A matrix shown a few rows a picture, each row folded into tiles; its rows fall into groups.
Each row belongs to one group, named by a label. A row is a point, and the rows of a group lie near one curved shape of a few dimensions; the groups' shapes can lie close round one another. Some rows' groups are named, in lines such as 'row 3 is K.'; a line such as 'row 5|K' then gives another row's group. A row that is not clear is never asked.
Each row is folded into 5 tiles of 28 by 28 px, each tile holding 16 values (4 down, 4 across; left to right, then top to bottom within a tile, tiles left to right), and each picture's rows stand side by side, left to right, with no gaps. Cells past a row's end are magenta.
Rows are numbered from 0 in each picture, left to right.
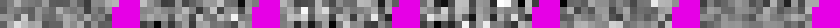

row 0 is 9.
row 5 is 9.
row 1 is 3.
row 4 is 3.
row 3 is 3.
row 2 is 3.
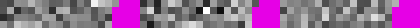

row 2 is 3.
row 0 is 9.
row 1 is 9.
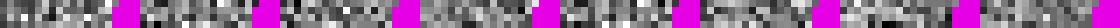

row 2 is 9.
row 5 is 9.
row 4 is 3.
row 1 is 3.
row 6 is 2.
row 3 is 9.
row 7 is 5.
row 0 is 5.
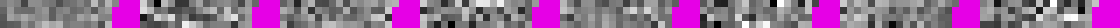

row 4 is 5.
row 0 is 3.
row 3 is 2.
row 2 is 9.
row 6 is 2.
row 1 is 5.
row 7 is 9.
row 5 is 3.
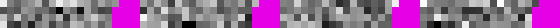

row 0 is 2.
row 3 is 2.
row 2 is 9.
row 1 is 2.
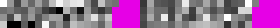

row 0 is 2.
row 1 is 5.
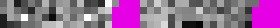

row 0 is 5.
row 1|2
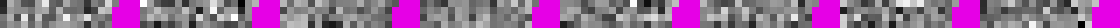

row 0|5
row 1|3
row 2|2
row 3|3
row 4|9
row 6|2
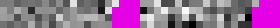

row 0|9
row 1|2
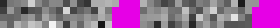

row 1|3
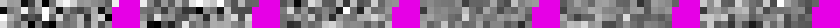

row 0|2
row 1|2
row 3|3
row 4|5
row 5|2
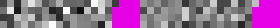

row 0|9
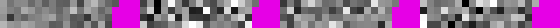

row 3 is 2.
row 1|9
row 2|9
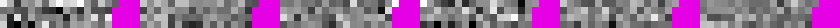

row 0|2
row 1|2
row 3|3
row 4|3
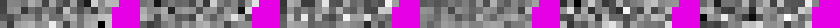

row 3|9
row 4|9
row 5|5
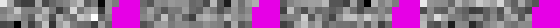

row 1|9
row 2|9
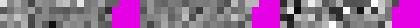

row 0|2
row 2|9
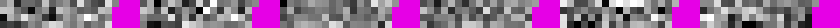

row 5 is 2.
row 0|5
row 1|9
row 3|9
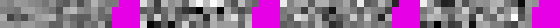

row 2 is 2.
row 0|5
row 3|3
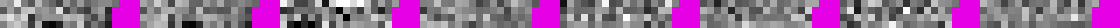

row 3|5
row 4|5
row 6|9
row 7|3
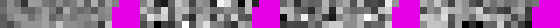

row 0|3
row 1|3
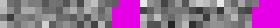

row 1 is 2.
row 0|5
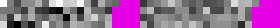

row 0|2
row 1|9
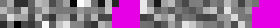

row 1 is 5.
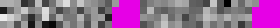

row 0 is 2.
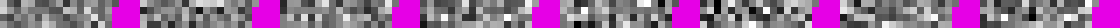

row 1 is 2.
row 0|5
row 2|5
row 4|3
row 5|9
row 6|5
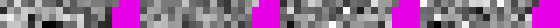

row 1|9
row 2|9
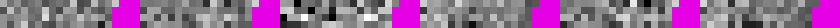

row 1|9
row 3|2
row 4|9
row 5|2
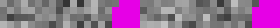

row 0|5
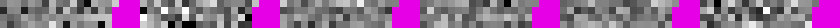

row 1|2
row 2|2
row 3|9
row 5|9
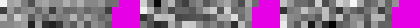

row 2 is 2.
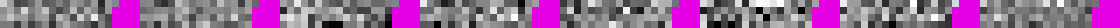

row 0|3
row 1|3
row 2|2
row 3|3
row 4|9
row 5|2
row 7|2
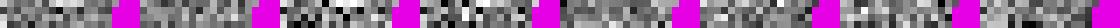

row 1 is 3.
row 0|2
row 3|2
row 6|3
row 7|2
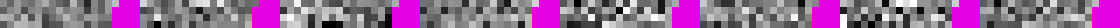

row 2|2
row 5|3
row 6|2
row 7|9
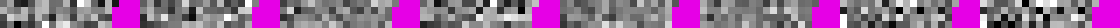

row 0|3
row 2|9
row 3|9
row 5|5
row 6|2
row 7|2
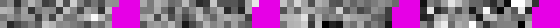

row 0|9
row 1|9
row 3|9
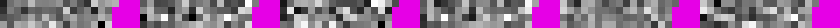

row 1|5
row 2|9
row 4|5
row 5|5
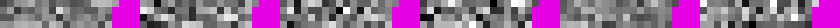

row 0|9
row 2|9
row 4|5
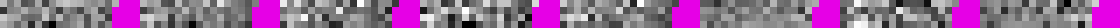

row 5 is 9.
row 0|2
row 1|2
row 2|2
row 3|2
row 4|2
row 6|9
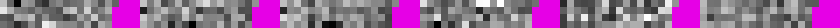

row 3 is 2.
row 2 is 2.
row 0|5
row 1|2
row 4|5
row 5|5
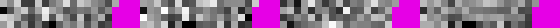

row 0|2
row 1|2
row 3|2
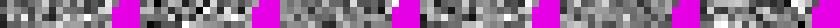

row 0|5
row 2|9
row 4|5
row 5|9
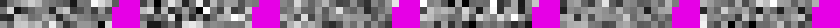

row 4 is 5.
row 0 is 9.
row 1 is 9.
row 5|2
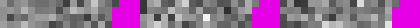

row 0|5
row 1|5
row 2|3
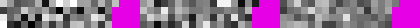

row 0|2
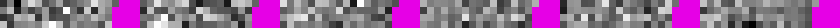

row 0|9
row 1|9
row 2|2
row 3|3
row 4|5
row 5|2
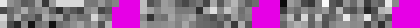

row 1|5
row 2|5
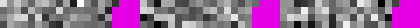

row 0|2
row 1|5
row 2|3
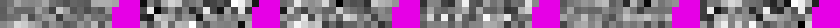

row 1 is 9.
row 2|9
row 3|5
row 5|9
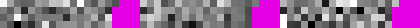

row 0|2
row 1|2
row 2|2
